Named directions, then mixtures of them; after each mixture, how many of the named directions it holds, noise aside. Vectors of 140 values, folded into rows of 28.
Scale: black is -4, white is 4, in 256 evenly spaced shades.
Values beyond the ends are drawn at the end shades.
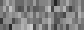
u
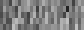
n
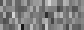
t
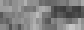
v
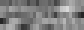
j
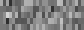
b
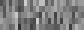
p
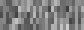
two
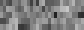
two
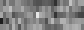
four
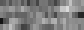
one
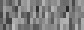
one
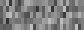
three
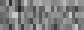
four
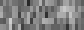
four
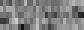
four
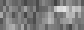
four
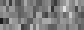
four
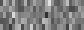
two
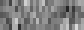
three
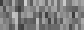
two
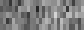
three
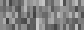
two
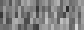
one
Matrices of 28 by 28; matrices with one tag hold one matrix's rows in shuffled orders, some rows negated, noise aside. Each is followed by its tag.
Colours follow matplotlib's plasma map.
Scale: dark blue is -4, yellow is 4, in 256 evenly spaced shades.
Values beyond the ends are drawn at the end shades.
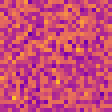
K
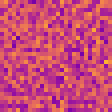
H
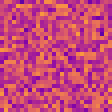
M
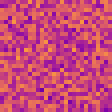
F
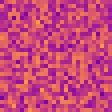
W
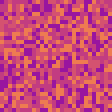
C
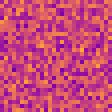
M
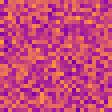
H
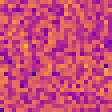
K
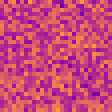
C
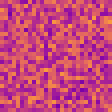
F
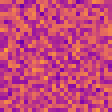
W
